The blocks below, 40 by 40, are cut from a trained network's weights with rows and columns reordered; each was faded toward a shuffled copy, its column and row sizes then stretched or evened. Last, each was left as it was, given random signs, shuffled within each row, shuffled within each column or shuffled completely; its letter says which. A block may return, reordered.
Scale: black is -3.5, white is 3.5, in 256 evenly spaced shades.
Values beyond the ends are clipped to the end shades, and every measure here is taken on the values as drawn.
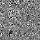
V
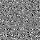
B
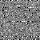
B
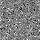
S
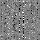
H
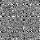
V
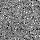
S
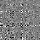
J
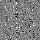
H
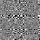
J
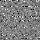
B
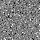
S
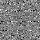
B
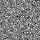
S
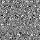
B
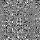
J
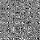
J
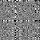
J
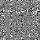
V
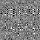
J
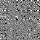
J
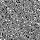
S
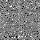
B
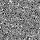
S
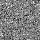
S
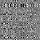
J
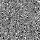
H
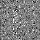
H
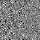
H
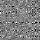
J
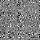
V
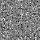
H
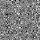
V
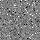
S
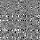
J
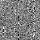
H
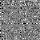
V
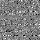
B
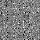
H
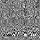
J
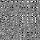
J
